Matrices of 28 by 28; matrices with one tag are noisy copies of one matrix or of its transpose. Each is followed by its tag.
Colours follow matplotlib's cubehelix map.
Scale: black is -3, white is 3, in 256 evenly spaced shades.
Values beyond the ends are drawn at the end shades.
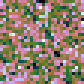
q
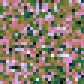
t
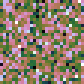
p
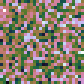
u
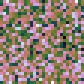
u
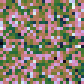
q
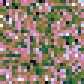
q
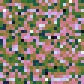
u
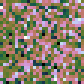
u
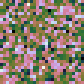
t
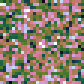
p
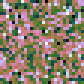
p
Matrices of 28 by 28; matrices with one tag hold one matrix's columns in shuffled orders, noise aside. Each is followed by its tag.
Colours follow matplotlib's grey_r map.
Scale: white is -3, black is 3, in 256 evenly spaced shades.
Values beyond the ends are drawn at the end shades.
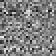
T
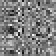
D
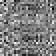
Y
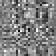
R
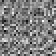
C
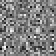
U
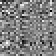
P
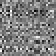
T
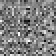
C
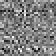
T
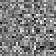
U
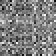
Y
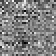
P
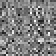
C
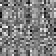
R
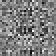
D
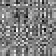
R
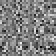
U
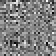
P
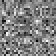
C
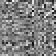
P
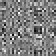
D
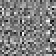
C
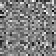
P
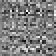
T
